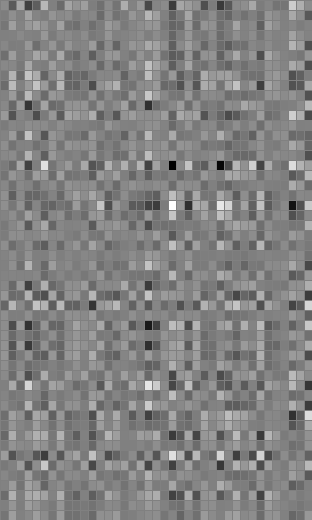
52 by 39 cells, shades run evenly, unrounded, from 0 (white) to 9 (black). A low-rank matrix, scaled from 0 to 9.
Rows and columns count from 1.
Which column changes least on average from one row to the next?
36
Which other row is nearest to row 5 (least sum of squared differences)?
7
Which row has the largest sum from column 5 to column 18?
46
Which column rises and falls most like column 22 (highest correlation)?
28
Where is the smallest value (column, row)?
22, 21
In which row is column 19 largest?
33
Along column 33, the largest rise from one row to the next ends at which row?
47
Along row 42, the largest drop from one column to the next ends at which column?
39
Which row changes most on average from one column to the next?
17
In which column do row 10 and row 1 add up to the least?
37
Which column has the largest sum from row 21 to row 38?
19
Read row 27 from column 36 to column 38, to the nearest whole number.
4 3 4
